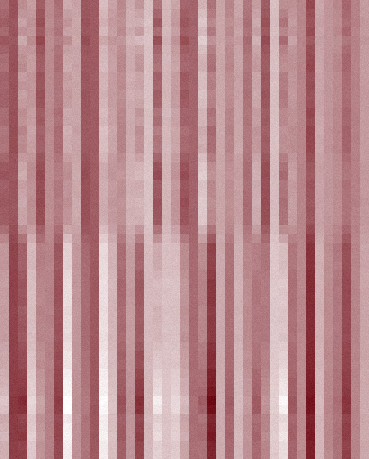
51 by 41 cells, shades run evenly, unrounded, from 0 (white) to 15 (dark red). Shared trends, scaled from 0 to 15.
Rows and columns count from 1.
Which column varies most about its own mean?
18
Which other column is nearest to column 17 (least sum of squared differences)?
19
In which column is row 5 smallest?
23
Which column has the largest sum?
35
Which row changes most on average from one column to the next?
45
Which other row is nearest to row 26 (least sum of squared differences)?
13
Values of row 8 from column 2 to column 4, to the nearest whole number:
11 7 6
